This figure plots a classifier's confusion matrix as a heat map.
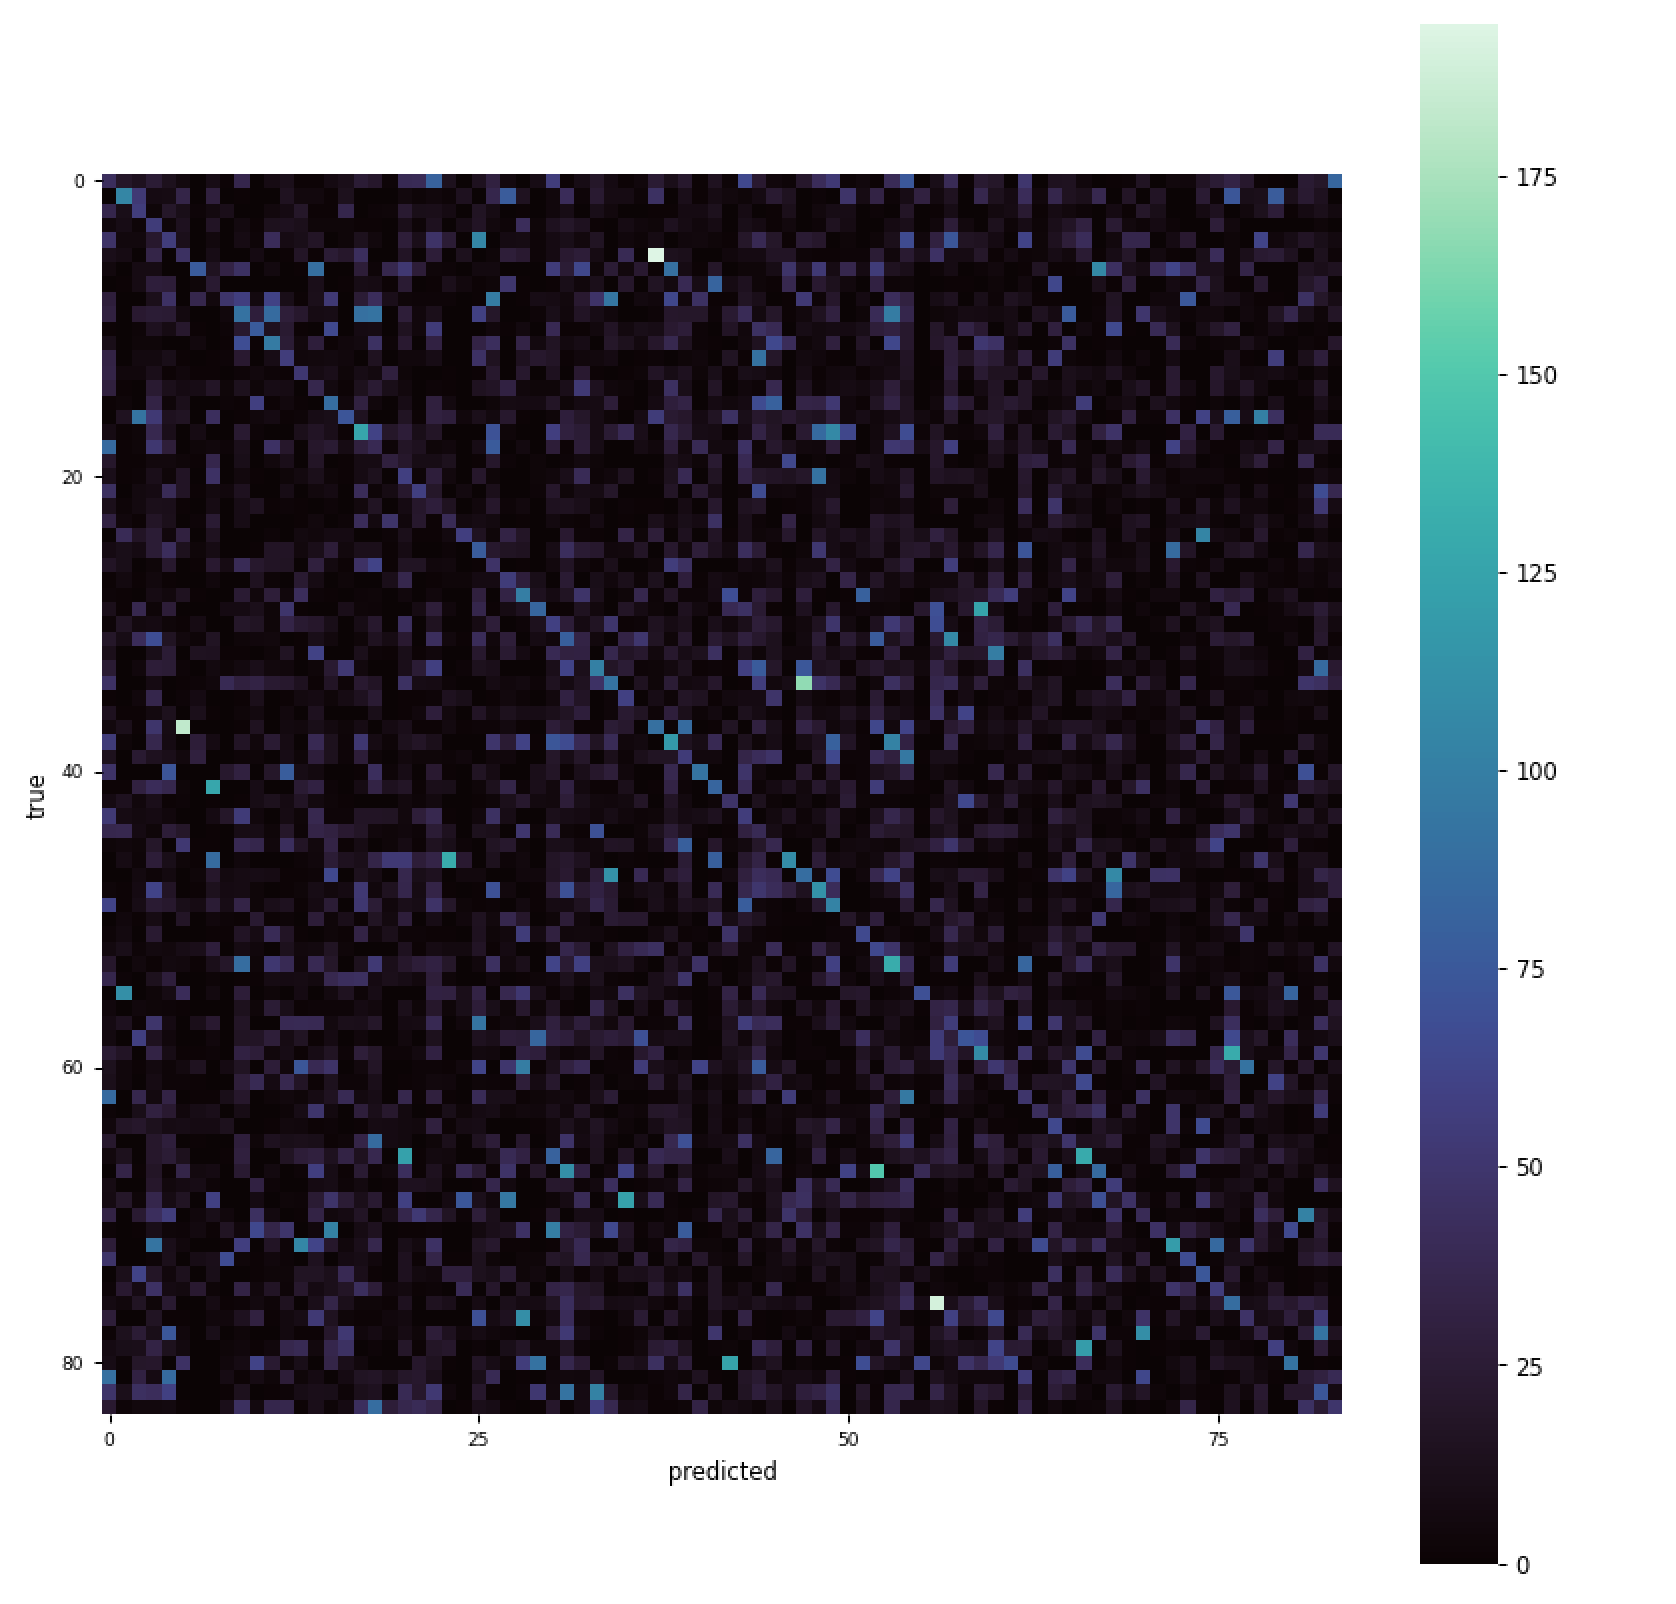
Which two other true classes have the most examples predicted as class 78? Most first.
16, 4
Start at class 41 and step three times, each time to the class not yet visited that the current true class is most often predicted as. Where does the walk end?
74
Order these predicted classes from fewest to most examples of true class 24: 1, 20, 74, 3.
20, 3, 1, 74
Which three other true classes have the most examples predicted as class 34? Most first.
47, 8, 71
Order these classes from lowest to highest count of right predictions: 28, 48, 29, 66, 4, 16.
4, 16, 29, 28, 48, 66
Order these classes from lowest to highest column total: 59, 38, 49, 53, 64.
59, 38, 64, 49, 53
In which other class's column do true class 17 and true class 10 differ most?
49
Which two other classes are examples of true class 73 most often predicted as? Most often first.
8, 0
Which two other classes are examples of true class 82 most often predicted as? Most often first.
33, 31
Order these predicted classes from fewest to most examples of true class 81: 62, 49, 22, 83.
22, 49, 83, 62
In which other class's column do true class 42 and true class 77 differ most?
28
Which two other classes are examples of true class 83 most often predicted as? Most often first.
18, 33
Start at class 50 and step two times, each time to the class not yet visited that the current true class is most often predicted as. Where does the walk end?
52
